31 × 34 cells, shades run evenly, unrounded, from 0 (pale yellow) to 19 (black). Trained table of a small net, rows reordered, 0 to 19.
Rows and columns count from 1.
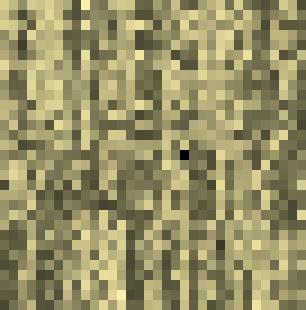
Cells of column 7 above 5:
21
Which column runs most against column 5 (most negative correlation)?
30
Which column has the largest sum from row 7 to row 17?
34
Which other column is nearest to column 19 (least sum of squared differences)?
1
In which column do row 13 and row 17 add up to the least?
2
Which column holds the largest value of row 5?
3
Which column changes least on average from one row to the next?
15
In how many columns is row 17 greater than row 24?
21
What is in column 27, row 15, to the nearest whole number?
4
